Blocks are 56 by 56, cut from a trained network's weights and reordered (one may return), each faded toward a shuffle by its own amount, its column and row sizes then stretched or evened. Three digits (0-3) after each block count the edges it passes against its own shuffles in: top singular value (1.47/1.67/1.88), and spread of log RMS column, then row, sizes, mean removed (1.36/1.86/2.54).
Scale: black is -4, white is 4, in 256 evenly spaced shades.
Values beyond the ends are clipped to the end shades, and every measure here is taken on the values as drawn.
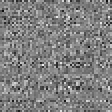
3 1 3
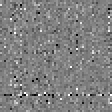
1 2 1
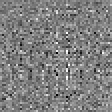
2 2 2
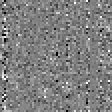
0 3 0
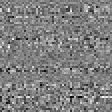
3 1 3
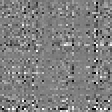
3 3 3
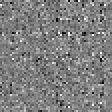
0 2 2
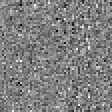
0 2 0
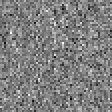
1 1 0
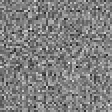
2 0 1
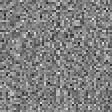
2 0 0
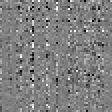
1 3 2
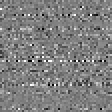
1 0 3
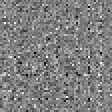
2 2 1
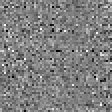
0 2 2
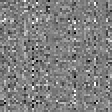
2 3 1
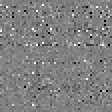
0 1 2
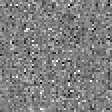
0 2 1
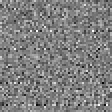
1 0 2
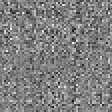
2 2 2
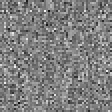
2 1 0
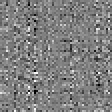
3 3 2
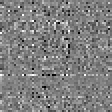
1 2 3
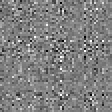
2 3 2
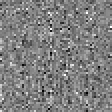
2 2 0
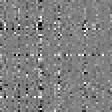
3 3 2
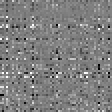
3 3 3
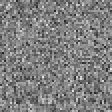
1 0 0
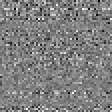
1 0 3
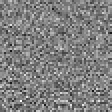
2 0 1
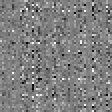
0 3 1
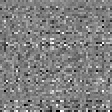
3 2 3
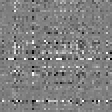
3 2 3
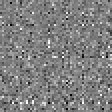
0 2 2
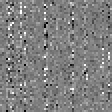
0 3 0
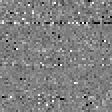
1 0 2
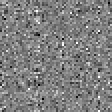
0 2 0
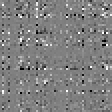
0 3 3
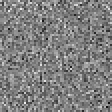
0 0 0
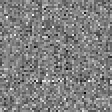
0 1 1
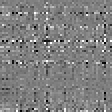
2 2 3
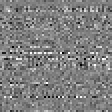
3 0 3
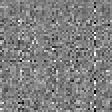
3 2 2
